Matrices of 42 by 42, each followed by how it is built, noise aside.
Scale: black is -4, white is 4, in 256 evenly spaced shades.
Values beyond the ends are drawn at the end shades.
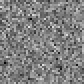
noise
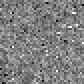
sparse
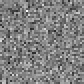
noise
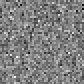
noise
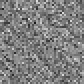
Toeplitz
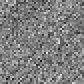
Hankel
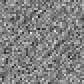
Hankel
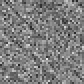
Toeplitz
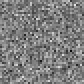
noise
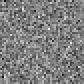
noise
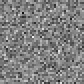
noise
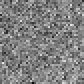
Hankel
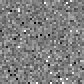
sparse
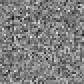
noise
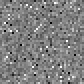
sparse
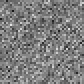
Hankel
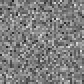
noise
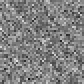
Toeplitz
